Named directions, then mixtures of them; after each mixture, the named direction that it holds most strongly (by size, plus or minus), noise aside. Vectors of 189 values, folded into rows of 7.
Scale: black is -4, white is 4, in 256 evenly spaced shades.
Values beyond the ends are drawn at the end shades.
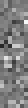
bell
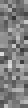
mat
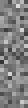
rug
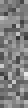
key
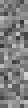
key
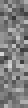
mat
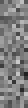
key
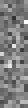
mat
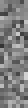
key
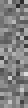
rug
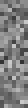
mat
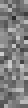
mat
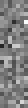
bell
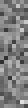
rug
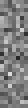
rug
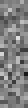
key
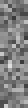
mat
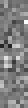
bell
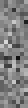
bell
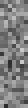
mat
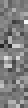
bell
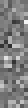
bell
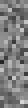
mat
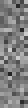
rug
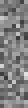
key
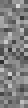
rug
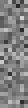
rug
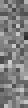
mat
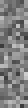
key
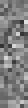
bell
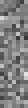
key
